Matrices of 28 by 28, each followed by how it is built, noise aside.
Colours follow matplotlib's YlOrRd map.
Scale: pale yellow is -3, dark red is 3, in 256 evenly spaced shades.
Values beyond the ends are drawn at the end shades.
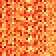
repeating rows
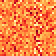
uneven columns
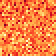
noise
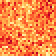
smooth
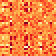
low rank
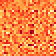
low rank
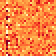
uneven columns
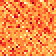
Toeplitz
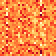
uneven columns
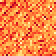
Hankel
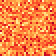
noise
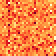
uneven columns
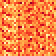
repeating rows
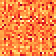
low rank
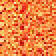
repeating rows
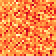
repeating rows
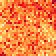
smooth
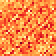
Hankel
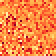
lower triangular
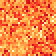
smooth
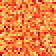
repeating rows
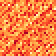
Hankel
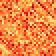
Toeplitz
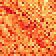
Toeplitz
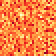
repeating rows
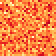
noise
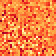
lower triangular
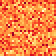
noise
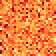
uneven columns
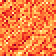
Hankel
